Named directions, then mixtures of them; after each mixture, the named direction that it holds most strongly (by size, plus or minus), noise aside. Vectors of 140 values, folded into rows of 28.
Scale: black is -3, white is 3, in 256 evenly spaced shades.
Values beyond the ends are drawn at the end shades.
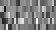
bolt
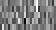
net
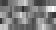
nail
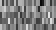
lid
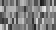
bolt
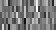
net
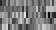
nail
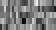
nail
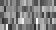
bolt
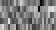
lid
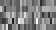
bolt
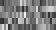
nail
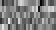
lid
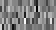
net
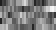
nail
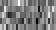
bolt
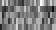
lid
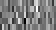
net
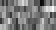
nail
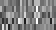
net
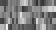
nail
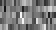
nail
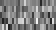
bolt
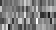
net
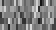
lid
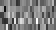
bolt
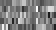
nail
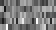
bolt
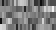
nail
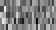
bolt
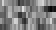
nail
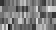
nail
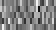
net
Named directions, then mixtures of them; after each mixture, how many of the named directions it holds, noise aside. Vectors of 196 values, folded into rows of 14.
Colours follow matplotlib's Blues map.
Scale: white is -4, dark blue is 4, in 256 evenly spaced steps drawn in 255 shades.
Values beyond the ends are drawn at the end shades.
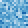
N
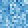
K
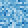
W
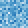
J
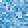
one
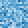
one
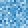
one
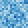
two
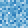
one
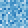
one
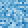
one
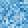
three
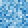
two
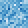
four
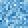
four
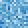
two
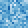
two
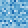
four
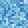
three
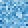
two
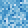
three
